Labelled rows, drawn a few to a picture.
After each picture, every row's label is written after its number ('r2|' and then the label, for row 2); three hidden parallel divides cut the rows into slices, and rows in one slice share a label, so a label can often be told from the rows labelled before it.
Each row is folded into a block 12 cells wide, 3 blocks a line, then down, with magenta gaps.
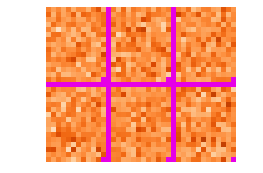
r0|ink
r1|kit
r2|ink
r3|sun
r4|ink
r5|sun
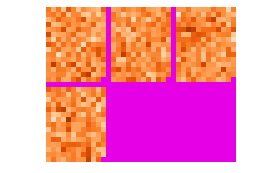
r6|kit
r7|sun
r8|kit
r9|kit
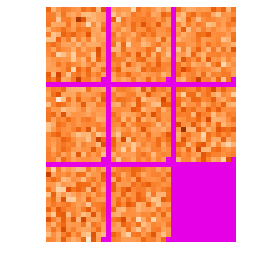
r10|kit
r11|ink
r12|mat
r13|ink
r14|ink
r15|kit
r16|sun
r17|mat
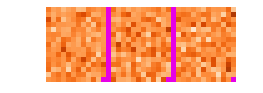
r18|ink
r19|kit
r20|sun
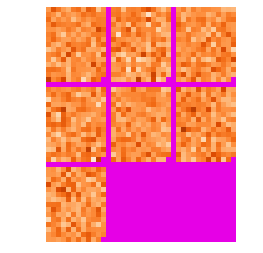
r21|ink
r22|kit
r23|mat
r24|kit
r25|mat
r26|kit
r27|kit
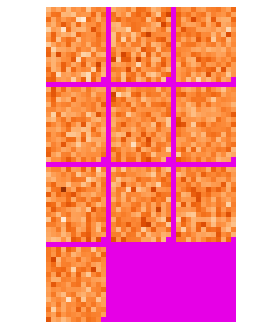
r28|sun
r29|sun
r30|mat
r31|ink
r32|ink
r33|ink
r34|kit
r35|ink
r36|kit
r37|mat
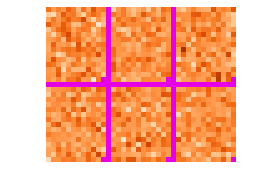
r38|kit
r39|ink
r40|kit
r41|mat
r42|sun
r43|ink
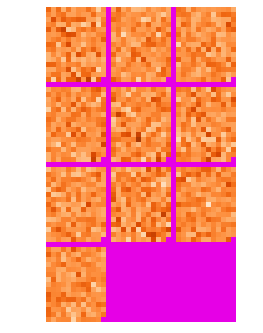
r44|kit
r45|ink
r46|ink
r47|ink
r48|sun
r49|kit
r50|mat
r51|kit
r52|ink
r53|ink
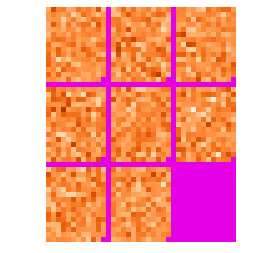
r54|ink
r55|kit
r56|ink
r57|kit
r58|ink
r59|sun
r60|sun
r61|mat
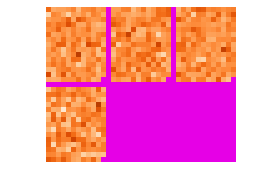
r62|mat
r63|ink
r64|mat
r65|sun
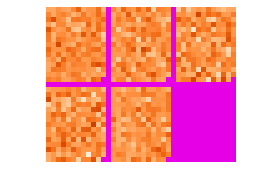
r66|ink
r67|mat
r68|sun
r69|sun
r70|ink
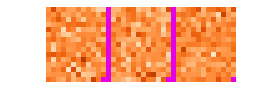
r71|sun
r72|kit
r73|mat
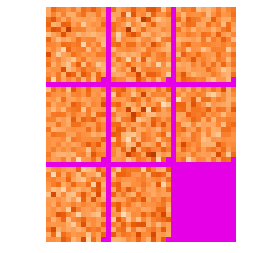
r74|mat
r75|kit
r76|ink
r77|ink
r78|kit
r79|mat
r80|sun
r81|kit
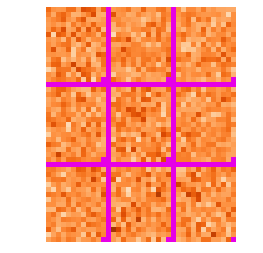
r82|kit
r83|ink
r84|ink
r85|mat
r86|kit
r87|ink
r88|ink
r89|sun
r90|kit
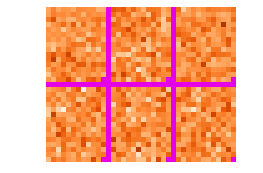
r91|ink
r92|kit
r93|mat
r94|sun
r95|sun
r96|sun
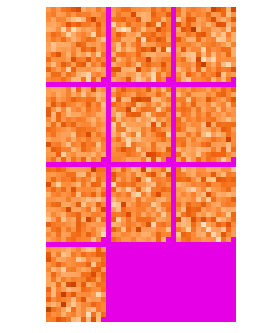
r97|sun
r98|sun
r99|kit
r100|mat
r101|kit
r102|mat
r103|mat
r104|sun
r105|sun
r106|sun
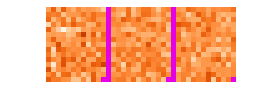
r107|sun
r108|ink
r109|mat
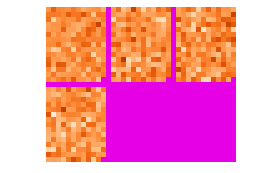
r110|ink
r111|kit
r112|sun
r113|kit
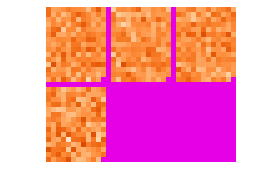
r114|ink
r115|ink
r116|ink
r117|sun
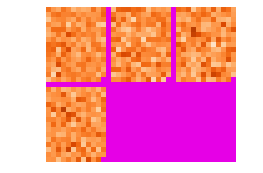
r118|mat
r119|sun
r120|kit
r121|kit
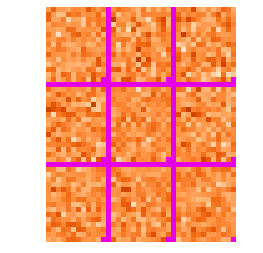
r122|ink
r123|sun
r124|sun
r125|kit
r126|mat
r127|kit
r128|mat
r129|mat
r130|ink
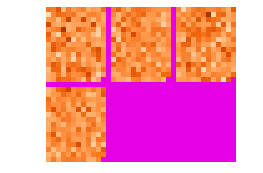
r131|kit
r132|mat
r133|kit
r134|mat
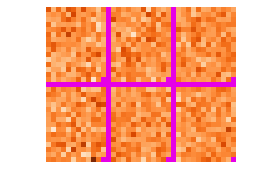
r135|kit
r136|sun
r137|mat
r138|sun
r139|ink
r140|mat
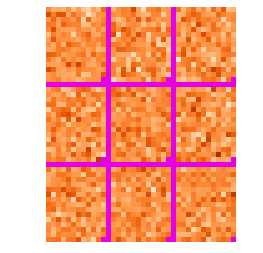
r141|ink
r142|kit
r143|kit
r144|kit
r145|ink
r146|kit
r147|kit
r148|ink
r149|ink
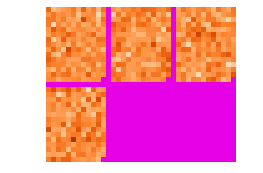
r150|mat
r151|mat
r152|mat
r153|ink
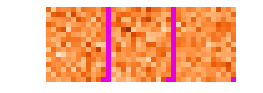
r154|kit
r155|kit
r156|ink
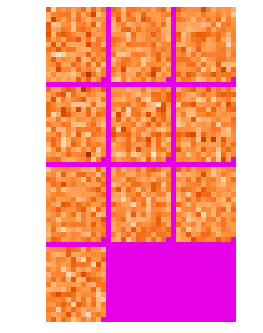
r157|kit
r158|mat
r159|mat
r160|kit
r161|sun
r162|sun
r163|ink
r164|mat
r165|mat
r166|sun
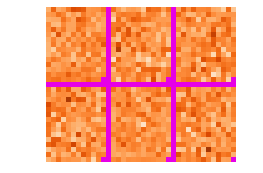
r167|mat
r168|kit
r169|sun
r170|kit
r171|mat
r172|kit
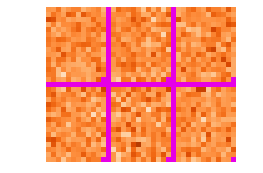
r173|ink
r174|mat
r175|ink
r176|mat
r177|kit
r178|mat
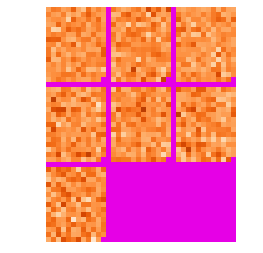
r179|ink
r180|kit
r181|mat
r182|kit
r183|mat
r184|kit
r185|kit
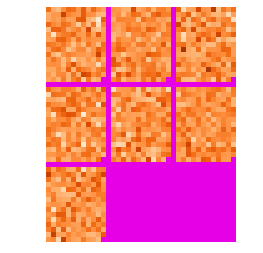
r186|kit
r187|mat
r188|kit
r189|kit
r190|sun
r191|mat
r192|sun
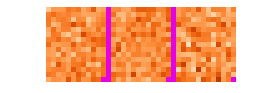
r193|ink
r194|mat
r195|kit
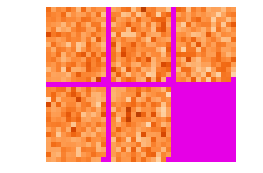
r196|mat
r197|sun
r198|ink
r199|mat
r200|kit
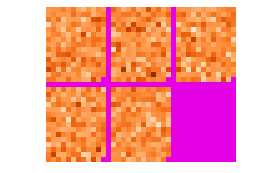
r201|sun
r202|kit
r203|sun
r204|sun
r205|mat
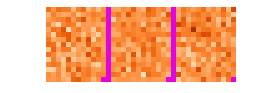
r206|kit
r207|mat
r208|kit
